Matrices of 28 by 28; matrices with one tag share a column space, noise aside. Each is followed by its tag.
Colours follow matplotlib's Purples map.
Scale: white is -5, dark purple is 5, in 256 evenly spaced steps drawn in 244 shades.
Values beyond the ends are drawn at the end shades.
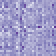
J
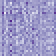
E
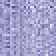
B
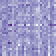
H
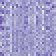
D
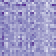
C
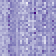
E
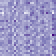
E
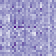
J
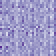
J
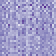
B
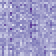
H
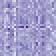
J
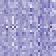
J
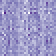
E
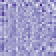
C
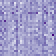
E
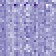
C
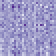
H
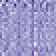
C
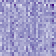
C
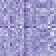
J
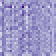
D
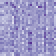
D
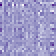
C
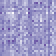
E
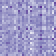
D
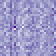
J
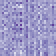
H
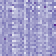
B
